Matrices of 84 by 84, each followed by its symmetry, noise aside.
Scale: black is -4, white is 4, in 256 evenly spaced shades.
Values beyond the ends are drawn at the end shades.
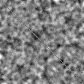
symmetric.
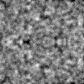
mirrored top to bottom.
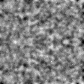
mirrored top to bottom.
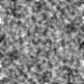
same after a half turn.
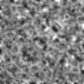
symmetric across the other diagonal.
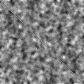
same after a half turn.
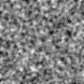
antisymmetric.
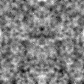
mirrored left to right.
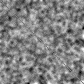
symmetric.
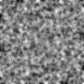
same after a half turn.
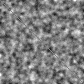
symmetric.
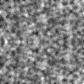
mirrored top to bottom.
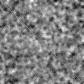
no symmetry.
